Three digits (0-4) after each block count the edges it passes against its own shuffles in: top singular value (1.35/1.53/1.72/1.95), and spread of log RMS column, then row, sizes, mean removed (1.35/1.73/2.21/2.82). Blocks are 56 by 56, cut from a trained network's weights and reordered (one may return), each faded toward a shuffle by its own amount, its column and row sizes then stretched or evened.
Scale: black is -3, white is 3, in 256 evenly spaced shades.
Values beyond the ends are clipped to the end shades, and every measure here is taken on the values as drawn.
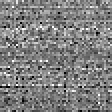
3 1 3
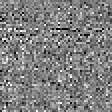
2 3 3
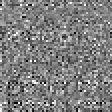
2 1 3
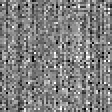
4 2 2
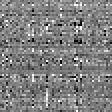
3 3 3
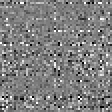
0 3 4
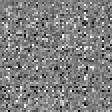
0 3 3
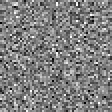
3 2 0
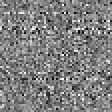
3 1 3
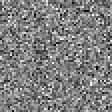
0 0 0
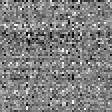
2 2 2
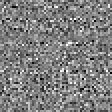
3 0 3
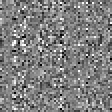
3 4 1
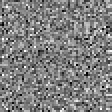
2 1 0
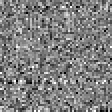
3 0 3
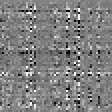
3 4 3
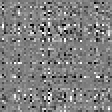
1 4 4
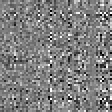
4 4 2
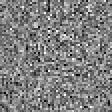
2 2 1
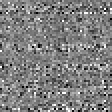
1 1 4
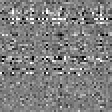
4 2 4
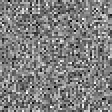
2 0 0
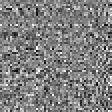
4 3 3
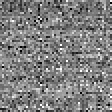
2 2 0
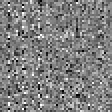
2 4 1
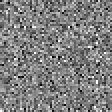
2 1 1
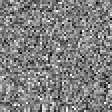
1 0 0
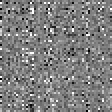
2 4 3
